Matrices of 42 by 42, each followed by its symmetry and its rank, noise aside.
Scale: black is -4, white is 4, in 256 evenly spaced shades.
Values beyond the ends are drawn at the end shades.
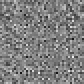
antisymmetric, rank six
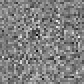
no symmetry, rank eight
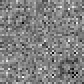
symmetric, rank six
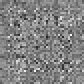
symmetric, rank six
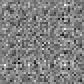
symmetric, rank eight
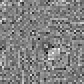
symmetric, rank eight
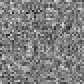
no symmetry, rank eight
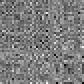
symmetric, rank six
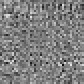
no symmetry, rank six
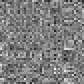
no symmetry, rank six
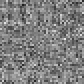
antisymmetric, rank eight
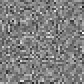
no symmetry, rank seven
